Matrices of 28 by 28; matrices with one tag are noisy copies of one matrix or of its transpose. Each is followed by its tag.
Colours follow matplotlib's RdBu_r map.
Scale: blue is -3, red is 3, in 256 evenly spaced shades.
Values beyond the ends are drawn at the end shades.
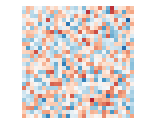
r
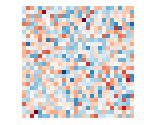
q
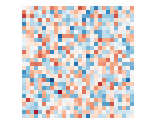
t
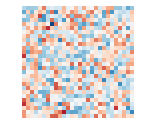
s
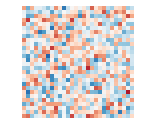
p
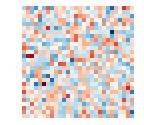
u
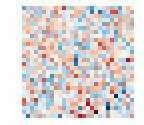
t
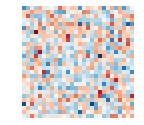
q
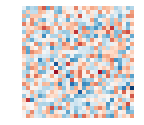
s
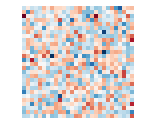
t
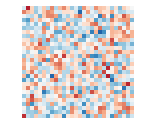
u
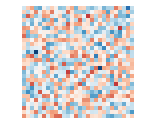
t
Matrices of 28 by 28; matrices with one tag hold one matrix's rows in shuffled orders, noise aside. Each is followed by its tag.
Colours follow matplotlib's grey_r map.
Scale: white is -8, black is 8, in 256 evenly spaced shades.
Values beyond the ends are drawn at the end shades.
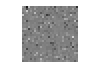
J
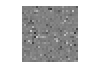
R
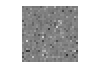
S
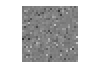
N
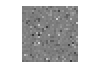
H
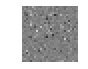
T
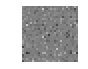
S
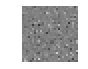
H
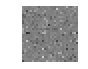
S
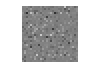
T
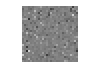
J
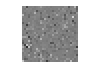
J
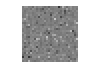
N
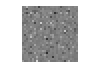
T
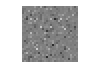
T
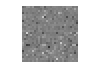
S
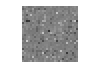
S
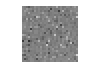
N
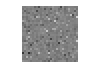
N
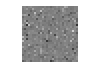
J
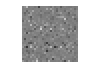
T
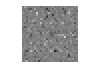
T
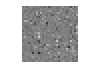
H
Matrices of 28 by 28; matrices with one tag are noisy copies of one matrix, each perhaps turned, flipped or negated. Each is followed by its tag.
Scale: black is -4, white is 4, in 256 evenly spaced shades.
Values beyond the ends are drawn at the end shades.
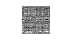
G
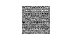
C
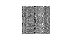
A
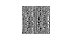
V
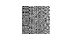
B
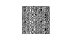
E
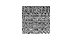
B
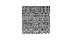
B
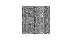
A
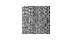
B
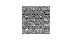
E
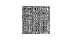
G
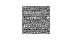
C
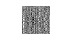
V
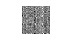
A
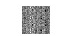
E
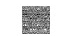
E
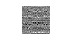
V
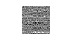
V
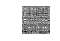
G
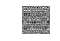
C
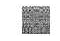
B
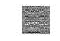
V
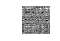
G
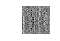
V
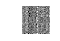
A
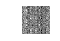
E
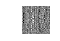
V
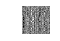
V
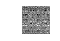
E
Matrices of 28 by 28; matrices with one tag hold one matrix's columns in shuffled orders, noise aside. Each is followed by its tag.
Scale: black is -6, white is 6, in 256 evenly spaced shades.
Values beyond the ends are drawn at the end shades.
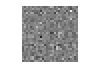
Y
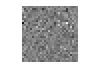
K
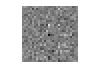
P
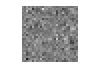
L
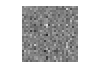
P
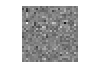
K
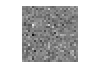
P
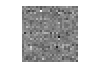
Y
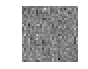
L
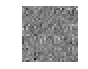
L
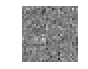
L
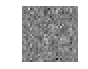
L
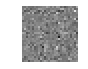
Y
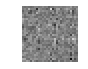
L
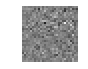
K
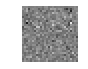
K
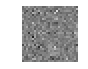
Y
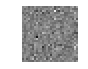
Y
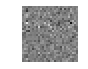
K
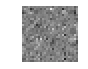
L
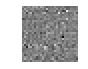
Y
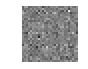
Y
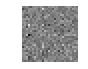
P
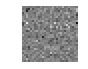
K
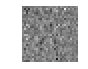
L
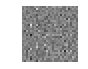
P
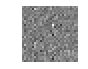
P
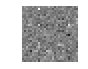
P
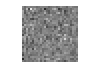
L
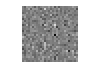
P
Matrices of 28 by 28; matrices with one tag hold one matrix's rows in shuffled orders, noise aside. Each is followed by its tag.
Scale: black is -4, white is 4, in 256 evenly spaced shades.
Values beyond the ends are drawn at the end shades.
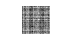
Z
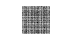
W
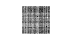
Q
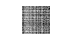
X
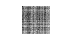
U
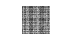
Z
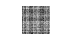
Z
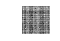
Z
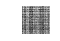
Z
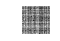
Q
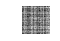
U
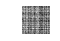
Q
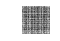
W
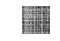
X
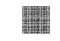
W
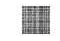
Q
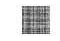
U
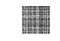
Q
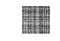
Q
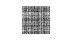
W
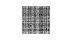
Q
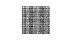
Z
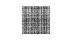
W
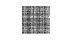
U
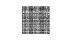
Z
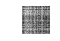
X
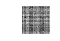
Z
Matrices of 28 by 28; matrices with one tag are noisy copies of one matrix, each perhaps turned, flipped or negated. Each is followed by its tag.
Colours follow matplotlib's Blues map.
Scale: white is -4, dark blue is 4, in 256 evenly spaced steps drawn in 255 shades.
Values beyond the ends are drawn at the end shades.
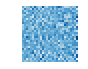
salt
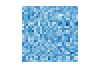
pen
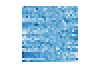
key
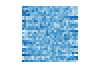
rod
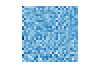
salt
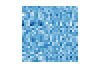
pen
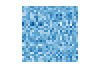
pen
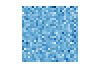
salt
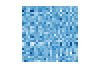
pen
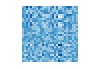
pen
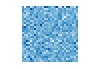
salt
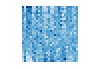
key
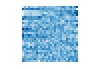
key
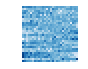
key
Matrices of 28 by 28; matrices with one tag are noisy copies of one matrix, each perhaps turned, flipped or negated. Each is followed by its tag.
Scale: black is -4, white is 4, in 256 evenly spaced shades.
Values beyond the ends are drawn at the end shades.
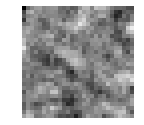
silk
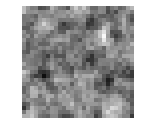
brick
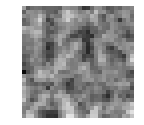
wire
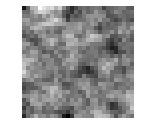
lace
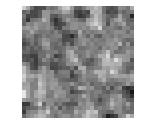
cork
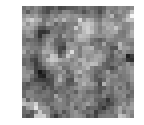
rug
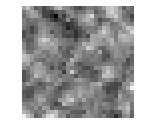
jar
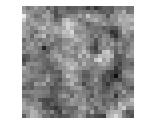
rug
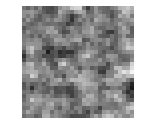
wire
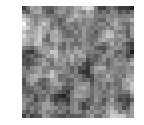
lace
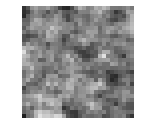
lace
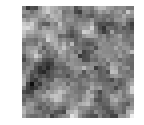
jar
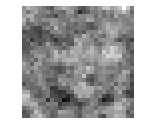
rug
